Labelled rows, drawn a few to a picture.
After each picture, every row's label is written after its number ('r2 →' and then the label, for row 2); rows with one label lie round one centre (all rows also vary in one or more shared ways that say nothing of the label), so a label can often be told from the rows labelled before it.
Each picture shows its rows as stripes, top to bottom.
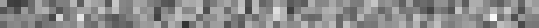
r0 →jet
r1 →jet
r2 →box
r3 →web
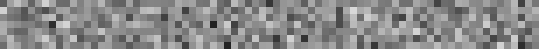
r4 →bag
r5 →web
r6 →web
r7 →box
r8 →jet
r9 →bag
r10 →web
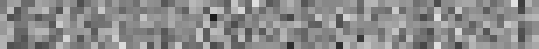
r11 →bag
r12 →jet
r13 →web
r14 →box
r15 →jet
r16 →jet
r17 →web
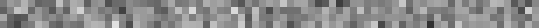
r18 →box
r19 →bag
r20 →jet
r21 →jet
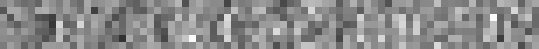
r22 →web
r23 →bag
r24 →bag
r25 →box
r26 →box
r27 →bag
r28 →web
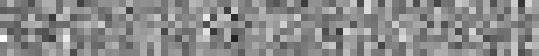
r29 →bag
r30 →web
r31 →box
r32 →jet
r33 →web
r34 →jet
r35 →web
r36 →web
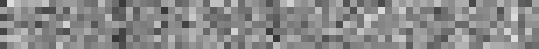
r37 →box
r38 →bag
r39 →bag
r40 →web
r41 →bag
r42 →bag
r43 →box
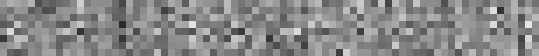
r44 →bag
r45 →bag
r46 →web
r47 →bag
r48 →box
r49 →bag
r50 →bag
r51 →web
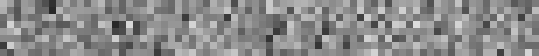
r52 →jet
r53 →jet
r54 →web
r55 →bag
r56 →bag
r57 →box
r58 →box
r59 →bag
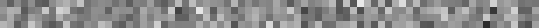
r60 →web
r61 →box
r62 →box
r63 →jet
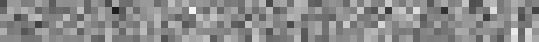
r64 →box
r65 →bag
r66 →jet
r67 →web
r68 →bag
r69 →bag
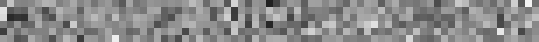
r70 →bag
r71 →jet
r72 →jet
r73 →bag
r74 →web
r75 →jet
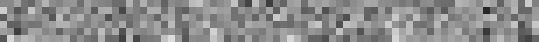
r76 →bag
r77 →jet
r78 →box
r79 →web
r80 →jet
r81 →box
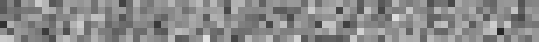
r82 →jet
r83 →web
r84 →jet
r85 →box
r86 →bag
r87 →box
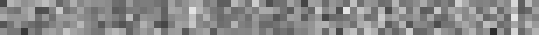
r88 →bag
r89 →web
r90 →bag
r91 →bag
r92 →web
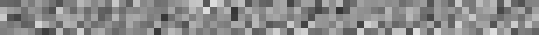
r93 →jet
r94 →box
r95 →jet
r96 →bag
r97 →box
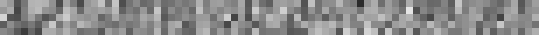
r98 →jet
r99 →jet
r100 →jet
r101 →web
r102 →web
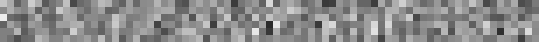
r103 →jet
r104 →box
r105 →jet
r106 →box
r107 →bag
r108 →jet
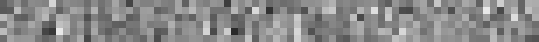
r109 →web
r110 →bag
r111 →box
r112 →box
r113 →box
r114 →box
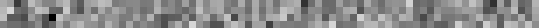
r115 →jet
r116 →jet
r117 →jet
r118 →bag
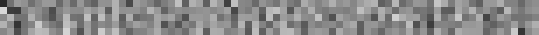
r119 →web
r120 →jet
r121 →jet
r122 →jet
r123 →jet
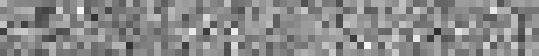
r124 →bag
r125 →box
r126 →web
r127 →web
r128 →bag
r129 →jet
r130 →web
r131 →web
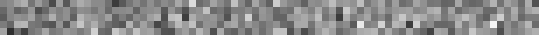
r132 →bag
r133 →web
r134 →web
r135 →bag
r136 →jet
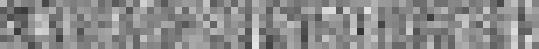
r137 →bag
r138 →web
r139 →jet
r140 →box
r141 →jet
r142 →bag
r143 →bag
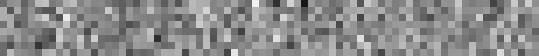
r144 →bag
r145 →bag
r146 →jet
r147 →web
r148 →box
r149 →box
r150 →web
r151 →web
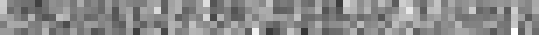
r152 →web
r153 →web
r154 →box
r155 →bag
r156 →bag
